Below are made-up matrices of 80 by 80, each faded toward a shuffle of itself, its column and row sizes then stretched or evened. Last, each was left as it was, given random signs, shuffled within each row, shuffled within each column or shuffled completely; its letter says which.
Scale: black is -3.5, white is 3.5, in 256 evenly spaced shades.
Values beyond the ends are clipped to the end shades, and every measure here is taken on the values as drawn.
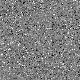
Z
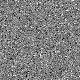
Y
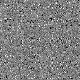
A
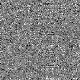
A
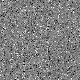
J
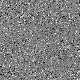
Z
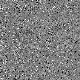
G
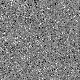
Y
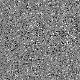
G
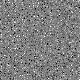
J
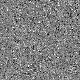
J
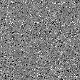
G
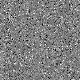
J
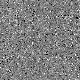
G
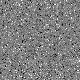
Y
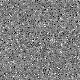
Z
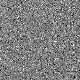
G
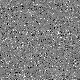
Z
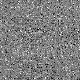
A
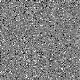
A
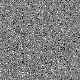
J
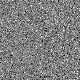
J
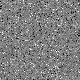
Y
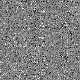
A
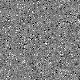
G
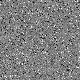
Y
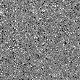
J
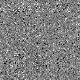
A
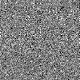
A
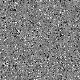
G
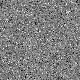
Y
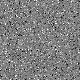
Z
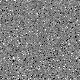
Z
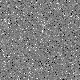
Y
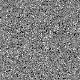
G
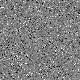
Y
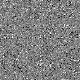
G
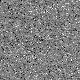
Y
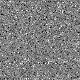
Z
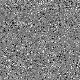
G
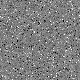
Y
